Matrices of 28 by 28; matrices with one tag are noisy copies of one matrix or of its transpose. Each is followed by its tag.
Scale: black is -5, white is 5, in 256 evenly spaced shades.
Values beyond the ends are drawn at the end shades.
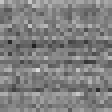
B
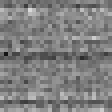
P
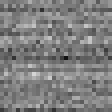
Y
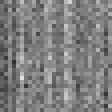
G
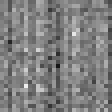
Y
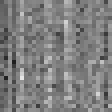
G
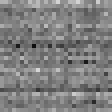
B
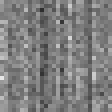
B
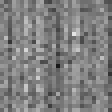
Y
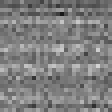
G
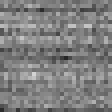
Y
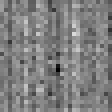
Y
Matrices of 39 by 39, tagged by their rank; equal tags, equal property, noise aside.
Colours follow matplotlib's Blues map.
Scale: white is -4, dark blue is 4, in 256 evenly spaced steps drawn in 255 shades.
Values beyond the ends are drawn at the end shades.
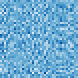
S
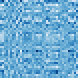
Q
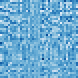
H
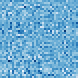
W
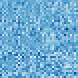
H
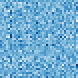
H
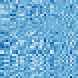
Q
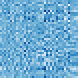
Q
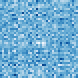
W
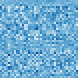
H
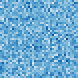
W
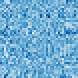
W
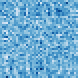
W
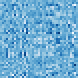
S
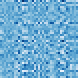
Q
